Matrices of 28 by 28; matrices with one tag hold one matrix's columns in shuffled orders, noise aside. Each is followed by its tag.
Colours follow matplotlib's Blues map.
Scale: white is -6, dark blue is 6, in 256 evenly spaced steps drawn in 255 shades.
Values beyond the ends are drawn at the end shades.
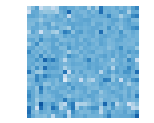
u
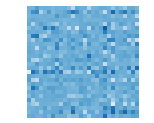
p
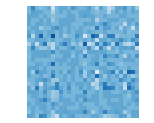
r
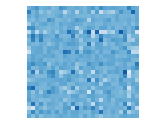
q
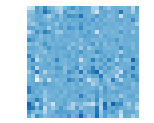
u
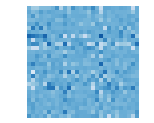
r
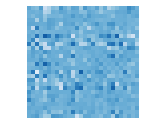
r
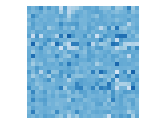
r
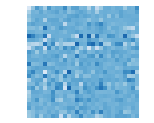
r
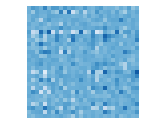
q
